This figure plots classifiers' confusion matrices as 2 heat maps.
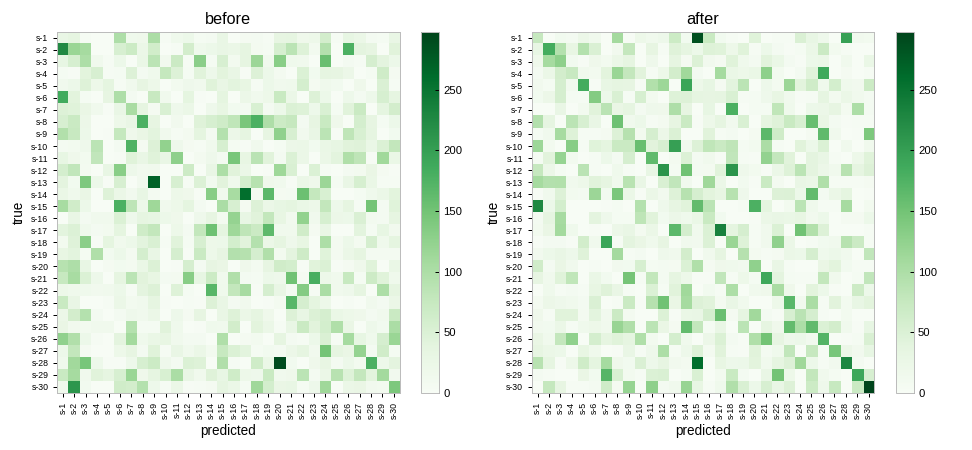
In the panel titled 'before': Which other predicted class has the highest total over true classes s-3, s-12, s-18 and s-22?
s-24
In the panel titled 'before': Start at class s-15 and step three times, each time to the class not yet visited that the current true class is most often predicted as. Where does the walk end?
s-9
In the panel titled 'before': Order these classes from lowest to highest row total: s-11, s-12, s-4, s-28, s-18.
s-4, s-12, s-18, s-11, s-28
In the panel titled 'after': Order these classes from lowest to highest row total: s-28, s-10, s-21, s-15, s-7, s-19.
s-19, s-7, s-21, s-15, s-28, s-10
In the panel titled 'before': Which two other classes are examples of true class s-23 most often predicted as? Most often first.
s-21, s-1
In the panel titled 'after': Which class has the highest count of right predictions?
s-30
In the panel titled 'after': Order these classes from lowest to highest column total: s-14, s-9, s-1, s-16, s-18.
s-16, s-1, s-9, s-18, s-14
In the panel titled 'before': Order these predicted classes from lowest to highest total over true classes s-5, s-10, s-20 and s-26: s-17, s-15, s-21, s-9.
s-17, s-21, s-9, s-15
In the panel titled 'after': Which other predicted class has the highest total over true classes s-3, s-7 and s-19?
s-18
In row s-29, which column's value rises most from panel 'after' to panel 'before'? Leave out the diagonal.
s-2
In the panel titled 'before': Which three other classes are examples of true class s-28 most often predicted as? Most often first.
s-20, s-3, s-2
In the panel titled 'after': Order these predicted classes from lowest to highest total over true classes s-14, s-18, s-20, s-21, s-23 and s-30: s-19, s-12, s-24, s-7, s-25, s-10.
s-24, s-10, s-19, s-12, s-7, s-25
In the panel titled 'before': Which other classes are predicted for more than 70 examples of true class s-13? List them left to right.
s-3, s-9, s-18, s-24
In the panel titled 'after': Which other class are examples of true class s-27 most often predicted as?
s-12
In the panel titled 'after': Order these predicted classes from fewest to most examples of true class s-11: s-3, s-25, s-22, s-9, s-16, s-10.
s-10, s-16, s-25, s-9, s-22, s-3
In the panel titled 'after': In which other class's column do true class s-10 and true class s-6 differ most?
s-13
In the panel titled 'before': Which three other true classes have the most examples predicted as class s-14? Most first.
s-22, s-17, s-21
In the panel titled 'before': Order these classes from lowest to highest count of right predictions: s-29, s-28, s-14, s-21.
s-29, s-14, s-21, s-28
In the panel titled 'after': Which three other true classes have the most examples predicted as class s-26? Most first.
s-4, s-9, s-13
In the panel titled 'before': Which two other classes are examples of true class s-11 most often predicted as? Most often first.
s-16, s-29
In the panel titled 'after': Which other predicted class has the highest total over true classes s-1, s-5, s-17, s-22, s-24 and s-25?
s-14
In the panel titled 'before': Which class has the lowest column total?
s-5
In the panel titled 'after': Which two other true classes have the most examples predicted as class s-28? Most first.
s-1, s-15
